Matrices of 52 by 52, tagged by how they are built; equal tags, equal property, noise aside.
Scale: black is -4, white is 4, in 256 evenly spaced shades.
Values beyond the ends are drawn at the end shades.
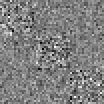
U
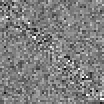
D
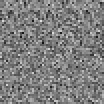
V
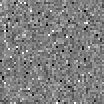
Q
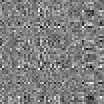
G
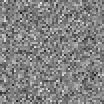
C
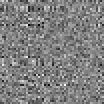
G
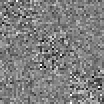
U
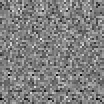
V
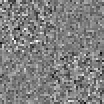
U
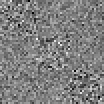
U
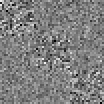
U
